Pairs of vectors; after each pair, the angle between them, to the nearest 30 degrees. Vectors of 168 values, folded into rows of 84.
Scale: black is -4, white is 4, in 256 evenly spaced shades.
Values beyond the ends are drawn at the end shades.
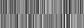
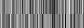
120 degrees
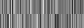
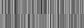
90 degrees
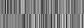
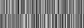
150 degrees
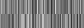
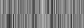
60 degrees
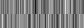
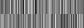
60 degrees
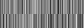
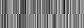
120 degrees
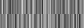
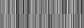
90 degrees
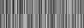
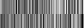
90 degrees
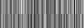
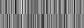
60 degrees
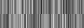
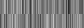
60 degrees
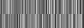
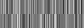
120 degrees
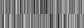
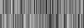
60 degrees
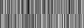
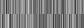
120 degrees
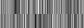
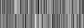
150 degrees
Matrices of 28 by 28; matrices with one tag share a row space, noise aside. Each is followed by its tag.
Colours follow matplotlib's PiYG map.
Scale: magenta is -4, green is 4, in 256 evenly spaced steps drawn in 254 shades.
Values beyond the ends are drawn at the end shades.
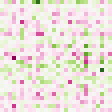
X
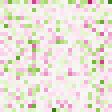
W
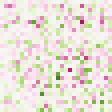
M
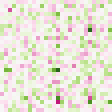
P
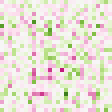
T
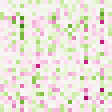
X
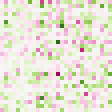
M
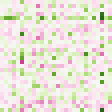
X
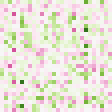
X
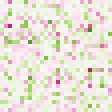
P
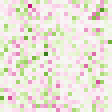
W
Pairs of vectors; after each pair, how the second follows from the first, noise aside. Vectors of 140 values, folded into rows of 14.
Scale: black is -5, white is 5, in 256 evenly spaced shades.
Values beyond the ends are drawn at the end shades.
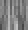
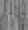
shrunk.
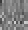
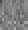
shrunk.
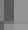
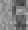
wrapped around.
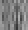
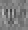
reversed, partly zeroed.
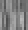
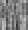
wrapped around.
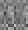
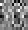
reversed, negated, scaled up.
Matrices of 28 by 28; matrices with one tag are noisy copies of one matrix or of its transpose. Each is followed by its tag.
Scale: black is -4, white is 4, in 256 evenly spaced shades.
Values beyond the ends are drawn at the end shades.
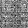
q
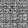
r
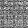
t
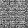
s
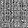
r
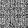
s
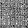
s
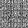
r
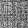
q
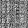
t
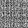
r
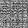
r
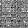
q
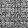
q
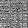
r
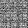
r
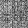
q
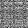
t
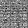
r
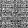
q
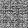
r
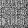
s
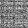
t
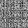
r
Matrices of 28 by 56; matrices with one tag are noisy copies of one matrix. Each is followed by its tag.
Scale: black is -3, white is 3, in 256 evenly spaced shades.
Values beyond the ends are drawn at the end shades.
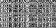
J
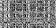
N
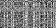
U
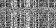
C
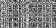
J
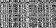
J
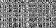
J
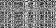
U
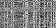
U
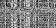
C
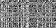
J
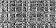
N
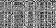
U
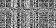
C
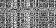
C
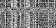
C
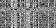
C
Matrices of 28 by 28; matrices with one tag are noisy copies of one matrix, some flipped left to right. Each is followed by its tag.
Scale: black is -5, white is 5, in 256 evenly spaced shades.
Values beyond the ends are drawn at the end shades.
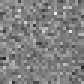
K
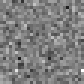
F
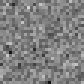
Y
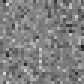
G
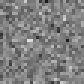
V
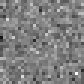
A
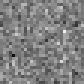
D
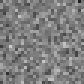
G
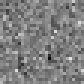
F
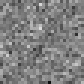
Y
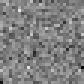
K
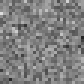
A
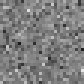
F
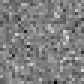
D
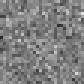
A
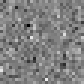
F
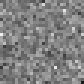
K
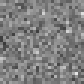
A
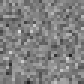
D
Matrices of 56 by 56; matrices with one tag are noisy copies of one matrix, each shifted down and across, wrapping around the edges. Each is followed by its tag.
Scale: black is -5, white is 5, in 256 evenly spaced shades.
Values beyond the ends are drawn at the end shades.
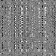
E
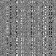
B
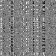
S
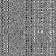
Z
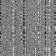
S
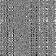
Z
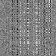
Z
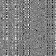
Z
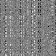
B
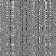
E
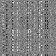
B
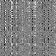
E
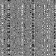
S
